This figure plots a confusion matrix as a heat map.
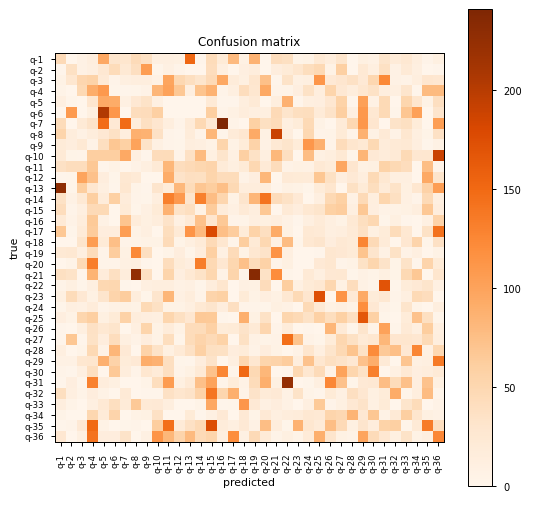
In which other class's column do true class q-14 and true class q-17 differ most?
q-36
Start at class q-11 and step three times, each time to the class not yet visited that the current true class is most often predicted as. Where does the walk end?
q-31
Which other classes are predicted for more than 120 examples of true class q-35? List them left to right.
q-4, q-11, q-15
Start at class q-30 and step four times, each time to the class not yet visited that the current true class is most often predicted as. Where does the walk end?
q-4
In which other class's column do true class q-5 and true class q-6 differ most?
q-2
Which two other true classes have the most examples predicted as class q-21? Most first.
q-8, q-19
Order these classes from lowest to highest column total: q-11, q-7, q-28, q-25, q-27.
q-28, q-7, q-25, q-27, q-11
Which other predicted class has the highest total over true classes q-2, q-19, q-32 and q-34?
q-15
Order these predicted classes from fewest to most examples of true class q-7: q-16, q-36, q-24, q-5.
q-24, q-36, q-5, q-16
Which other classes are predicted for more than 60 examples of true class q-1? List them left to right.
q-5, q-13, q-17, q-19
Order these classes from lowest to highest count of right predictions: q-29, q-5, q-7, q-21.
q-29, q-5, q-21, q-7
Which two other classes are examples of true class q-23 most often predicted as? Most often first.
q-25, q-27
